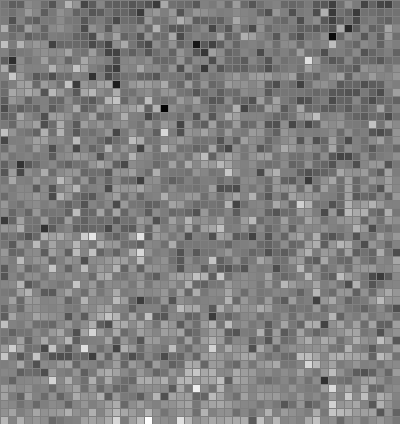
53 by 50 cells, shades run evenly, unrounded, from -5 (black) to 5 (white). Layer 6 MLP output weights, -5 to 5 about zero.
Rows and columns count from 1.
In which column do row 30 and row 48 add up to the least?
41
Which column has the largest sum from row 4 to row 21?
17
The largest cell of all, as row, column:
53, 19
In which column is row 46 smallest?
5
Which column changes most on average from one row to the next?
18
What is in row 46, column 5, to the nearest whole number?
-2
